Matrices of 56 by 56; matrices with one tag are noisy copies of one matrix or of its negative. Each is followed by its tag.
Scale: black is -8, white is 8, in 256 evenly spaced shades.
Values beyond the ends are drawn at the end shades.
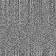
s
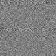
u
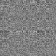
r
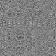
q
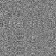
q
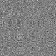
q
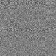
u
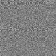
u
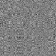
q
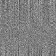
s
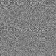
u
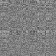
r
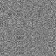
q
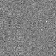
q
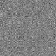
q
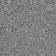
u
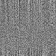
s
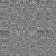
r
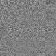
u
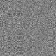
q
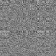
r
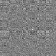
r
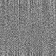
s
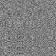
q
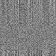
s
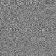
u
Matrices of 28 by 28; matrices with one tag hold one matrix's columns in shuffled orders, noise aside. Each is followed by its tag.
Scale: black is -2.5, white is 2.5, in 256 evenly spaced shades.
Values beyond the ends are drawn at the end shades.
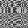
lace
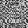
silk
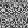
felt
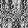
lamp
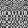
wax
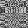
lace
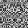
felt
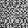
silk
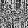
lamp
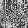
lamp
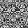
felt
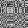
lace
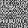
silk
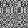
lace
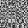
silk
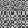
wax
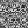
felt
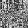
lamp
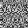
felt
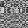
lace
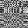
lace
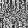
lamp
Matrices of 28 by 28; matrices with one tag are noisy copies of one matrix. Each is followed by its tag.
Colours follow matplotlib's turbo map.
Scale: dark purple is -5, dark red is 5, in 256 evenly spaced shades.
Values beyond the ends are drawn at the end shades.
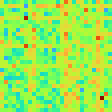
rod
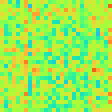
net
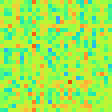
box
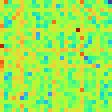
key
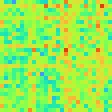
rod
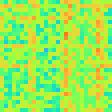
rod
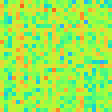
key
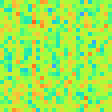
box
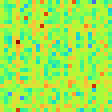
box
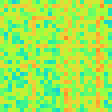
rod
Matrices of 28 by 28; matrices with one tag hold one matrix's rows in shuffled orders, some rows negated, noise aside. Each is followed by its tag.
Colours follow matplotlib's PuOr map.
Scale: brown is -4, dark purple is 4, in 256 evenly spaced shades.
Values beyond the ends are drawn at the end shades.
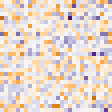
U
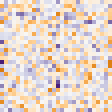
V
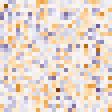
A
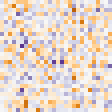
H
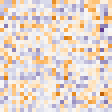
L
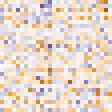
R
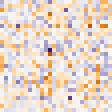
R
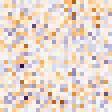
H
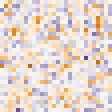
A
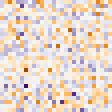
H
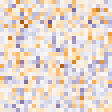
H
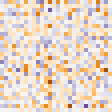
R
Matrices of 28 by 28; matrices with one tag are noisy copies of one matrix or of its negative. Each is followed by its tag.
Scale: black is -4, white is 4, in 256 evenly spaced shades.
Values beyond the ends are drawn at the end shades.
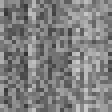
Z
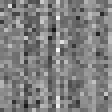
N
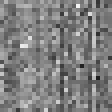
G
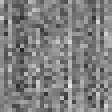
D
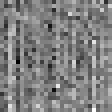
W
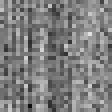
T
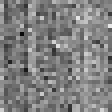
Z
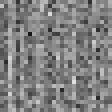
W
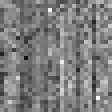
G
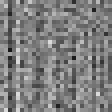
W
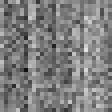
Z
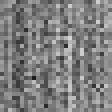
D
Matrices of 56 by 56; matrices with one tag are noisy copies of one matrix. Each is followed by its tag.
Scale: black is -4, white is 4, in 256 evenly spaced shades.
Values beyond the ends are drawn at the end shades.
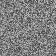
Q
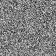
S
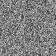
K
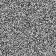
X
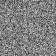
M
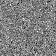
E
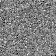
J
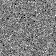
K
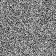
S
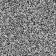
M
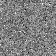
X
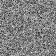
Q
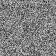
K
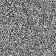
X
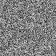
S
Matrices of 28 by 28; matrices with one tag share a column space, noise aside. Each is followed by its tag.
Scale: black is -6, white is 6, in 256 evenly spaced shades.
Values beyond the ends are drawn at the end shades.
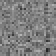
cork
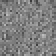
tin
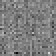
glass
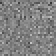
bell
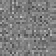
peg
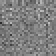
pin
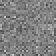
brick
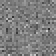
brick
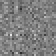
peg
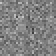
bell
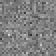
peg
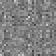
tin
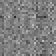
bell
